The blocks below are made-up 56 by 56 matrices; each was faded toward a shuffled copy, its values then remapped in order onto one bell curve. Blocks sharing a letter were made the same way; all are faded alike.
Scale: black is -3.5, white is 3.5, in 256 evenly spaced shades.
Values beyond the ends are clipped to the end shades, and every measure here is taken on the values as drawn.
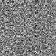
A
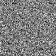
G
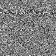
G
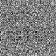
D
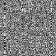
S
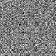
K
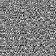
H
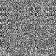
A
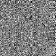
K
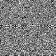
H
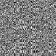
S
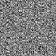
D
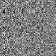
S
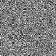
D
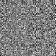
S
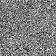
G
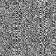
K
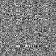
H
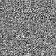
A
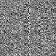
S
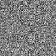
A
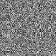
D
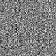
A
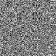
D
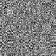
H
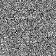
G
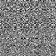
H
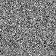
G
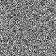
D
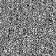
A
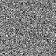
A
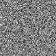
A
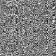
S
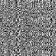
S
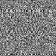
H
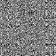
K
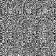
K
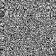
D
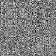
S
